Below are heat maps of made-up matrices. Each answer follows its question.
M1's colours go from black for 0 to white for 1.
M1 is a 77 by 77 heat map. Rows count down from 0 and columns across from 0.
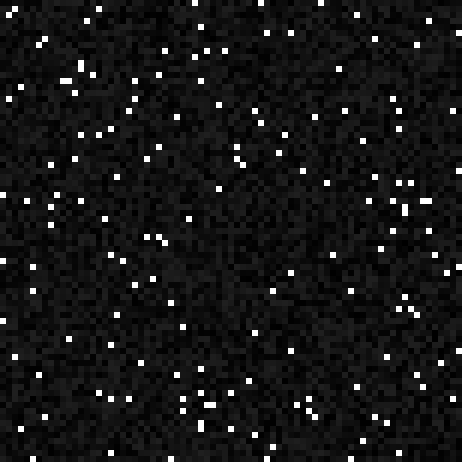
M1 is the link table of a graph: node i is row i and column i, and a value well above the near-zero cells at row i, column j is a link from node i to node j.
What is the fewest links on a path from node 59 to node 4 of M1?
4
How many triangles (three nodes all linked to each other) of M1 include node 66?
2
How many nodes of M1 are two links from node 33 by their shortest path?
7
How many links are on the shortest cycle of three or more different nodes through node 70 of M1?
8
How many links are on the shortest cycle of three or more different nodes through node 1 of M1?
8
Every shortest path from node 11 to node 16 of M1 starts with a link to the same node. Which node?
node 13
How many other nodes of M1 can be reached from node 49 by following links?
7
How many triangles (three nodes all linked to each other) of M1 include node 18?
2
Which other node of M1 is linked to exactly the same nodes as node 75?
node 21
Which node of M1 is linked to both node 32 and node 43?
node 0
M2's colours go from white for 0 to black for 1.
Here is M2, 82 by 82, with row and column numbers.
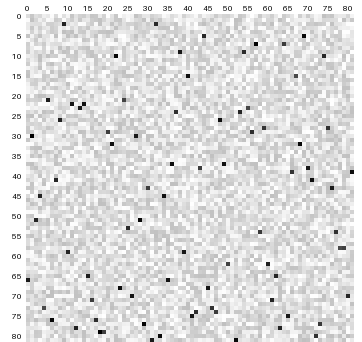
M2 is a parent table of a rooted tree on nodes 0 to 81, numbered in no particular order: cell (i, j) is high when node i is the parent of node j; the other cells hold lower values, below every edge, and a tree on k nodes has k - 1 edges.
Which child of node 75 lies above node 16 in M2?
41
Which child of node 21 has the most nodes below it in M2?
24
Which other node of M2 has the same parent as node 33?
72
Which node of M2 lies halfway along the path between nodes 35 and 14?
59
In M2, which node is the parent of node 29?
77
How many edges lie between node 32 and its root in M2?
2
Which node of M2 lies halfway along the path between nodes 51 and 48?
38
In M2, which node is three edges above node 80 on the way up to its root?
9
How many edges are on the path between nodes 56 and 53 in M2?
9
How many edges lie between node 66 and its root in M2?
4
